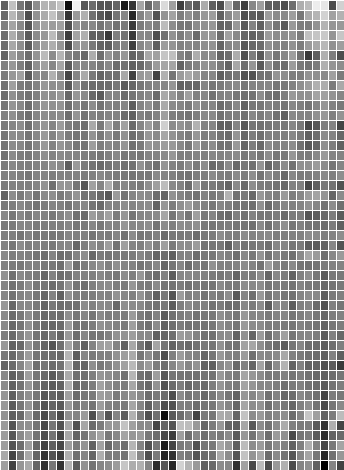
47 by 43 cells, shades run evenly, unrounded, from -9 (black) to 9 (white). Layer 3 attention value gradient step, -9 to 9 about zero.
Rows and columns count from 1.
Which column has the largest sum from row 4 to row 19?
21
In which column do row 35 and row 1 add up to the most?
10
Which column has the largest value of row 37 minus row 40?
36
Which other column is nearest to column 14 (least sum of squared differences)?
12
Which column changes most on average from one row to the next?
43
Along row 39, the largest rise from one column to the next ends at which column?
9
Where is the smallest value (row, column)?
47, 41
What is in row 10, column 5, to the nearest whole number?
0
